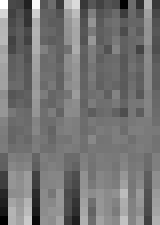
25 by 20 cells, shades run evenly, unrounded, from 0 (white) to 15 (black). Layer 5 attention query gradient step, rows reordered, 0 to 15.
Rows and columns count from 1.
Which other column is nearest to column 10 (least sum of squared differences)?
5
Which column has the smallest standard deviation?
17
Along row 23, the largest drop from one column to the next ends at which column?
2
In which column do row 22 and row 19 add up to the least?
16
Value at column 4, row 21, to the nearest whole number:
6
